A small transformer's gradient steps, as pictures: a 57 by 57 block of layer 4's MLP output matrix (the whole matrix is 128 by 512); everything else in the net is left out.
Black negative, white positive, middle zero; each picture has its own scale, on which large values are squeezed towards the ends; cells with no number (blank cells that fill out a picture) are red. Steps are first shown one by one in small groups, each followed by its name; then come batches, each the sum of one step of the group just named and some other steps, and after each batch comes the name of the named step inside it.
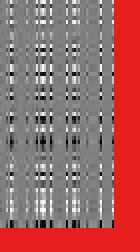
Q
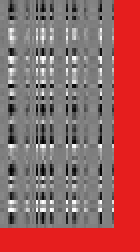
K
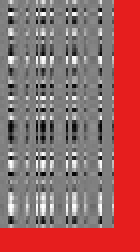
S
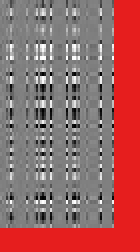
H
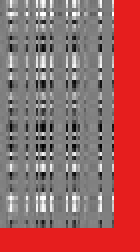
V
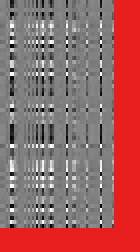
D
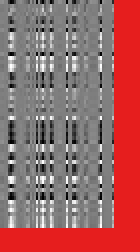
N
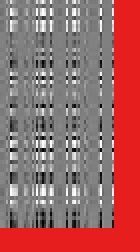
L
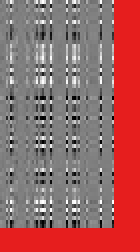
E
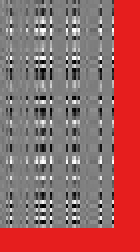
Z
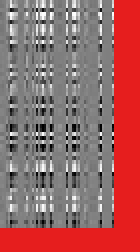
V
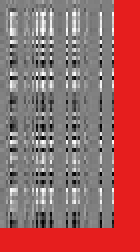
L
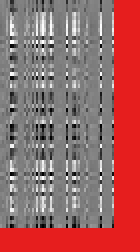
D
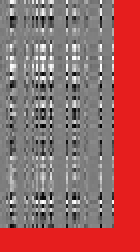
H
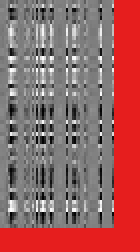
K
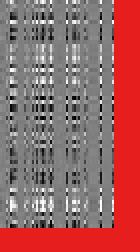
E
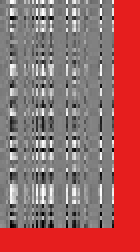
L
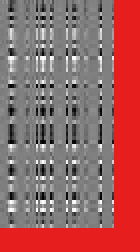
K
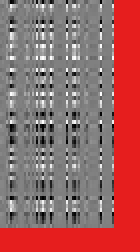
H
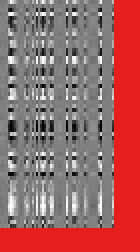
S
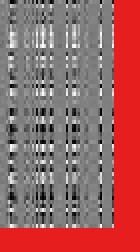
N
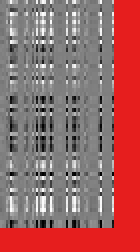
Q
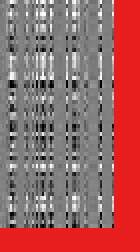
V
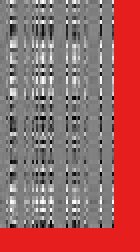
E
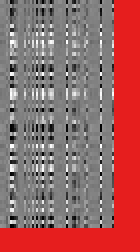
D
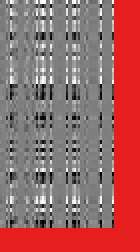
E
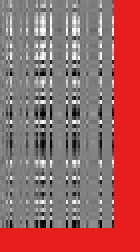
Z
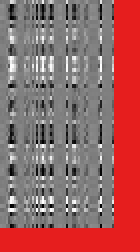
K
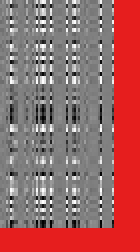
Q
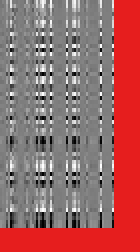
Q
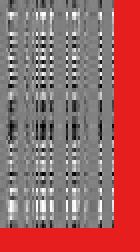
L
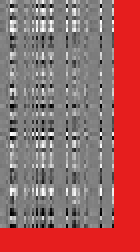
L
